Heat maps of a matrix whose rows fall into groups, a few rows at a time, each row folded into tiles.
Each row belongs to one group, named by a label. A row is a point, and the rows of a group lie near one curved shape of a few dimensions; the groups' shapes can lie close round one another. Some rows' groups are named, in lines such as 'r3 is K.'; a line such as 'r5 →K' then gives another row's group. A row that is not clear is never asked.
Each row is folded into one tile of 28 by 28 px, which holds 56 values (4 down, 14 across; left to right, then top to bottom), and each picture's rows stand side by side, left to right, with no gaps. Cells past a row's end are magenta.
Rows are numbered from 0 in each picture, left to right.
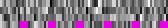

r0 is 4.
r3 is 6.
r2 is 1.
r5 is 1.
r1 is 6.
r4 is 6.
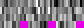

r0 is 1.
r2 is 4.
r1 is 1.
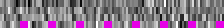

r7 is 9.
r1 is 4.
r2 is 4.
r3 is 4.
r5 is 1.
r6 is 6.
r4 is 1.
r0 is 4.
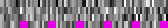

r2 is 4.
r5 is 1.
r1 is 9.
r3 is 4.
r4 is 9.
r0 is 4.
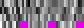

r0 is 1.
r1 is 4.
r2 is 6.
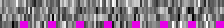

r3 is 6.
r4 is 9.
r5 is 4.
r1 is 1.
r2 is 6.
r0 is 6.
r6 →4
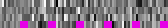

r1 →6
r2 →4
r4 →6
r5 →4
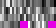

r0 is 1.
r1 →9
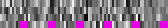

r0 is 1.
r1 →6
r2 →6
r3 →1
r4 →9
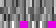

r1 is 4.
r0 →4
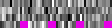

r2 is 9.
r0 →9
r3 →4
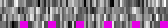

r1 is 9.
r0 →6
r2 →1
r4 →4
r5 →6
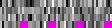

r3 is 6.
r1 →1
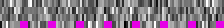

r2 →1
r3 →4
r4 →1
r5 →9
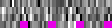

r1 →9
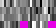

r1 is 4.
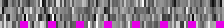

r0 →1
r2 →9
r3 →4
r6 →1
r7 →4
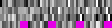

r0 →4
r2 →9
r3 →9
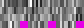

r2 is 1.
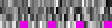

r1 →4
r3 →6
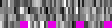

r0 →4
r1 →1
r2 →1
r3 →9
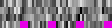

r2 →9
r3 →6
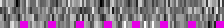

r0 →4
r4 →4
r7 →1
